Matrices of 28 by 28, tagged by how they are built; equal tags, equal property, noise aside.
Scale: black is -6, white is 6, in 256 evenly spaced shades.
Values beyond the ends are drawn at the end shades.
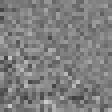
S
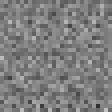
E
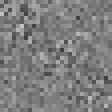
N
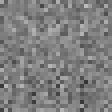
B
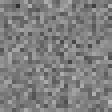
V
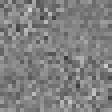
N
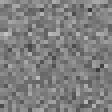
E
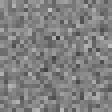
V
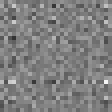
B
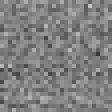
E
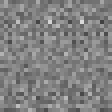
E
